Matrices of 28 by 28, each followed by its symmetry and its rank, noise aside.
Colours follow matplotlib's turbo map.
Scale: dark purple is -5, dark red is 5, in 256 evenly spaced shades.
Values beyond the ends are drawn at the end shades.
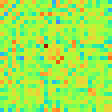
symmetric, rank eight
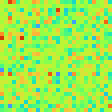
no symmetry, rank six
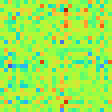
antisymmetric, rank eight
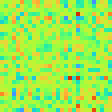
no symmetry, rank four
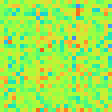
no symmetry, rank six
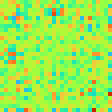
symmetric, rank four
